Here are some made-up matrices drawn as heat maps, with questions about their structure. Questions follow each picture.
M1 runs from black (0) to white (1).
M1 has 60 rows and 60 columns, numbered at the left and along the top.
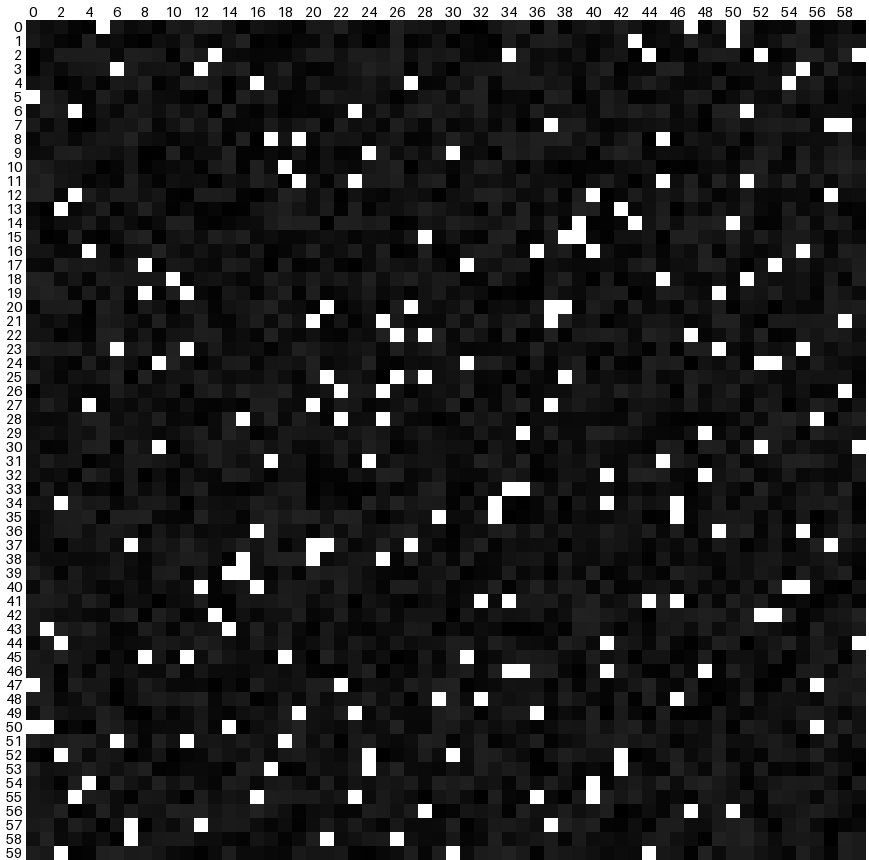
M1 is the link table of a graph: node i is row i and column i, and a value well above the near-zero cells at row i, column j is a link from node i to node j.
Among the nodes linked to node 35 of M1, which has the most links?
node 46
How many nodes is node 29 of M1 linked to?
2
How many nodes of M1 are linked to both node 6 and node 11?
2
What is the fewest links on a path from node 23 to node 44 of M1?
7
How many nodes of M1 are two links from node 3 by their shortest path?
6
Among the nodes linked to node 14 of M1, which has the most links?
node 50
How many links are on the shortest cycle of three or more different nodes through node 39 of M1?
6
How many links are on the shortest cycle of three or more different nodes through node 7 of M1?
3
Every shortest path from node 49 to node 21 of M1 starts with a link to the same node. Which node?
node 36
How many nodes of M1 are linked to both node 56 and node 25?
1
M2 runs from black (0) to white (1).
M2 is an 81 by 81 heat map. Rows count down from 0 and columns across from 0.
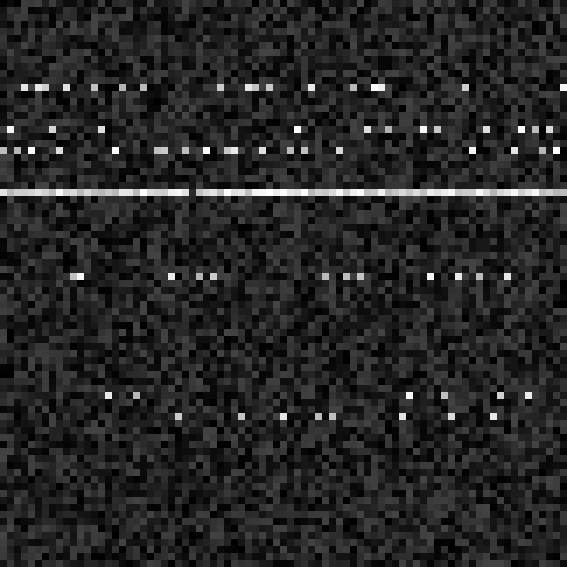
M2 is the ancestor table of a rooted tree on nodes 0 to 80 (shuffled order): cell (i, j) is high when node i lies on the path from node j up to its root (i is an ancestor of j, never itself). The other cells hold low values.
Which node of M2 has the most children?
21
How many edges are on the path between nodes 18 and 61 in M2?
3
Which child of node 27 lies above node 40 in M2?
59
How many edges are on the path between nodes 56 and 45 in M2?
3
